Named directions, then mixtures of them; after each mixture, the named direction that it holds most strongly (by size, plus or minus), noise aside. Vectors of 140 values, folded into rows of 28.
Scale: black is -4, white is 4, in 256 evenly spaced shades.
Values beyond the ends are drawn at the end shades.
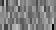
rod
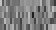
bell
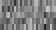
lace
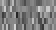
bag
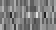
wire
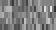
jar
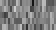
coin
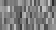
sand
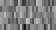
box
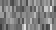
jar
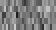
bag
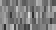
bell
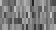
coin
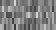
wire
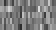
sand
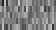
rod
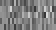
wire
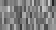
sand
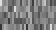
coin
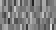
coin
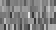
bell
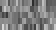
coin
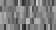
box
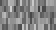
coin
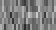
wire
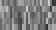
sand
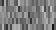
rod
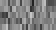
coin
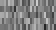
box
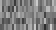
lace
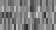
wire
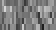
bag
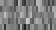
box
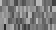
box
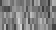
sand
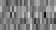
wire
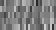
box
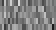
rod
